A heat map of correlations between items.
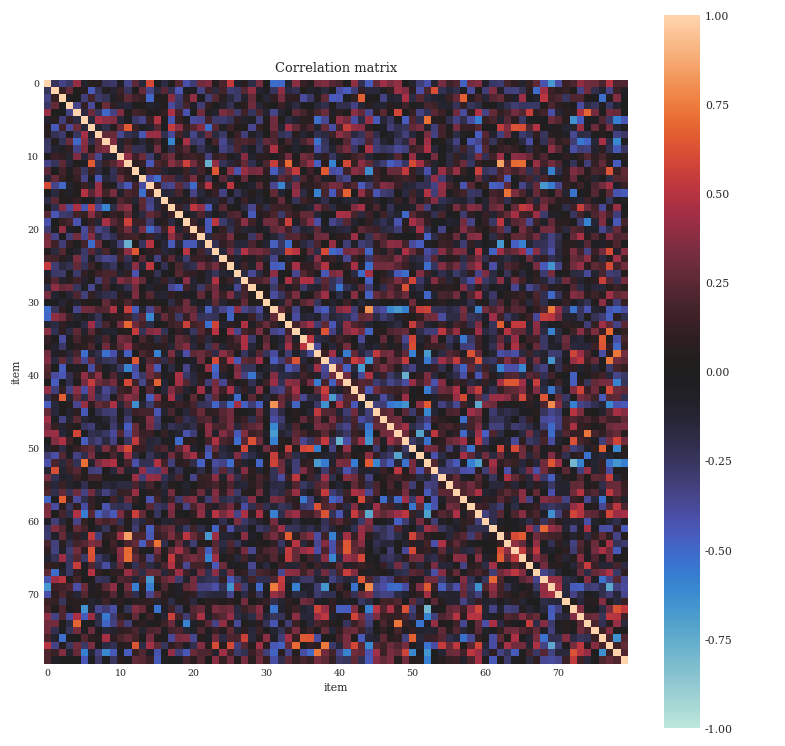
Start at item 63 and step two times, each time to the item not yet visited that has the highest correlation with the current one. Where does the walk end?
41
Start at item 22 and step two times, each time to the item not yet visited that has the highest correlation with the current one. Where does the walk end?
0
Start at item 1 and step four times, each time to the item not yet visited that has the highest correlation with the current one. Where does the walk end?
4
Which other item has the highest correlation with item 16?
53
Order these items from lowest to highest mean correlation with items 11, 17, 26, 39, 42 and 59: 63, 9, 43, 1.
1, 9, 63, 43
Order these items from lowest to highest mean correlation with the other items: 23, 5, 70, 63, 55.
5, 70, 55, 63, 23
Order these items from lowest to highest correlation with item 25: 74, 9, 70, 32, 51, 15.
32, 70, 9, 51, 15, 74
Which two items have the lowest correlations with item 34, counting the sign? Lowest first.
69, 44
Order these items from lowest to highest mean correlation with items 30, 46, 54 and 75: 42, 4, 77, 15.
15, 4, 42, 77
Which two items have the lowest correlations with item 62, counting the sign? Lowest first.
22, 39
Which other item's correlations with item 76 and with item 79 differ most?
78
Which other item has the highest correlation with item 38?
77
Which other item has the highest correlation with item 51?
31
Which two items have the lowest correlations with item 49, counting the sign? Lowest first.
40, 44
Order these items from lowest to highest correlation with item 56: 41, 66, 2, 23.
66, 41, 2, 23
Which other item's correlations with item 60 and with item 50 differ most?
27
